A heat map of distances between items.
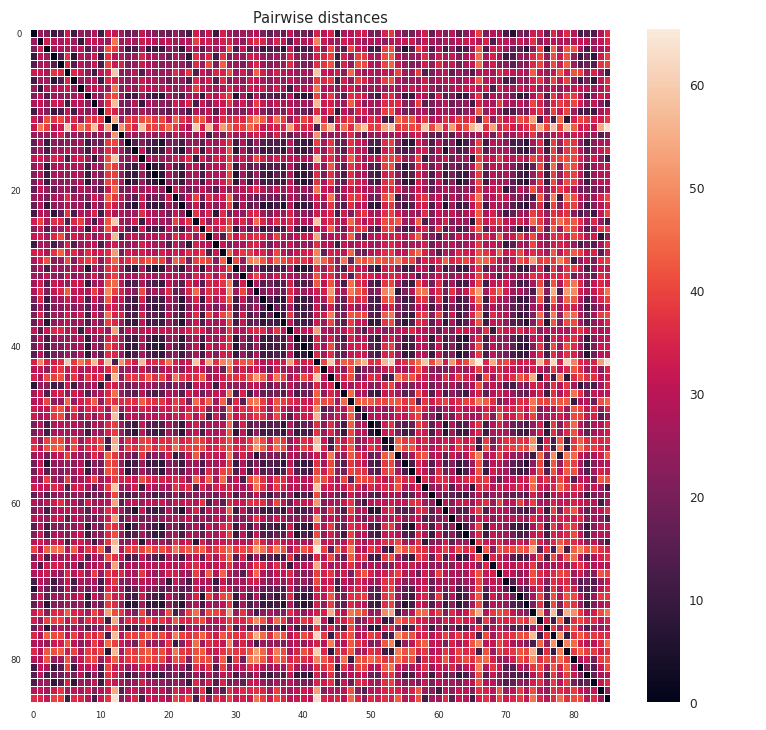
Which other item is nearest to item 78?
54
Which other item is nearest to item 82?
41
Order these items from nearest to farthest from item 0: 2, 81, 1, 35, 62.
81, 35, 2, 1, 62
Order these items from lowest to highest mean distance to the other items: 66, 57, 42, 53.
57, 53, 66, 42
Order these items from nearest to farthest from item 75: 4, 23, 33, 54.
23, 4, 54, 33
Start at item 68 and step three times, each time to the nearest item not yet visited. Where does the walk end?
1
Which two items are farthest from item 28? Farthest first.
12, 42
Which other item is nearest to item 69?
31
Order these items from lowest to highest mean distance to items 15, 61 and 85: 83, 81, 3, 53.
83, 3, 81, 53
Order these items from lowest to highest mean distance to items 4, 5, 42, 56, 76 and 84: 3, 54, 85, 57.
3, 54, 85, 57
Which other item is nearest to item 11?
79
